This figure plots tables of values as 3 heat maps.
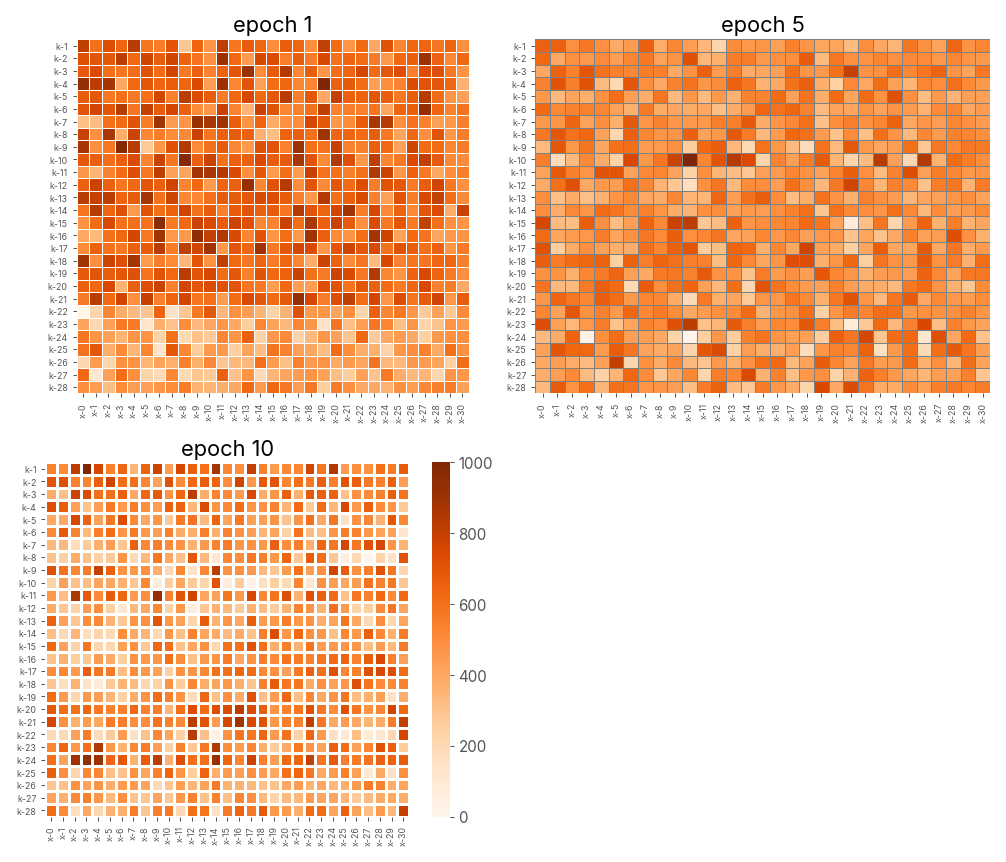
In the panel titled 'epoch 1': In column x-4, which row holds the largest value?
k-18
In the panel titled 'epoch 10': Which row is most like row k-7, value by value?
k-16
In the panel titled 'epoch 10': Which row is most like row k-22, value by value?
k-8
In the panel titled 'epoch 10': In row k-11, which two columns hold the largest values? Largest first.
x-9, x-2
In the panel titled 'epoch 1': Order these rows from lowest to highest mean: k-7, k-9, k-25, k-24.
k-24, k-25, k-7, k-9
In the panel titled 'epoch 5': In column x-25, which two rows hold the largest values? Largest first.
k-11, k-21
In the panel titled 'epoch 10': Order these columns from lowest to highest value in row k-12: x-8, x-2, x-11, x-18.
x-2, x-18, x-8, x-11
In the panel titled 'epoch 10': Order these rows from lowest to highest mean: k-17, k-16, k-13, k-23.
k-13, k-16, k-23, k-17
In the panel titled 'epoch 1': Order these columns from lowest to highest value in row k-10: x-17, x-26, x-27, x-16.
x-16, x-26, x-27, x-17
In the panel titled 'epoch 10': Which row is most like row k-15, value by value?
k-28
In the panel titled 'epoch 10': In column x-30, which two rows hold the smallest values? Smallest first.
k-6, k-9
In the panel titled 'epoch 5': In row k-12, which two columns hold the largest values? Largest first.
x-21, x-2
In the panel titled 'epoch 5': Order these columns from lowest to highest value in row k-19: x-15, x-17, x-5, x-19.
x-17, x-15, x-5, x-19
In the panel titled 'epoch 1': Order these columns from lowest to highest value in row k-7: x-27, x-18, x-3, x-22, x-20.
x-20, x-27, x-3, x-22, x-18
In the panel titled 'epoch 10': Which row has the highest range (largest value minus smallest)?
k-22
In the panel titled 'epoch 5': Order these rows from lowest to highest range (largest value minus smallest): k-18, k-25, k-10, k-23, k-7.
k-7, k-18, k-25, k-23, k-10
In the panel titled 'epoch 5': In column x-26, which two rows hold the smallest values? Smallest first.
k-24, k-25
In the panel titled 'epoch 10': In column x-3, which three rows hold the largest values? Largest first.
k-1, k-24, k-3
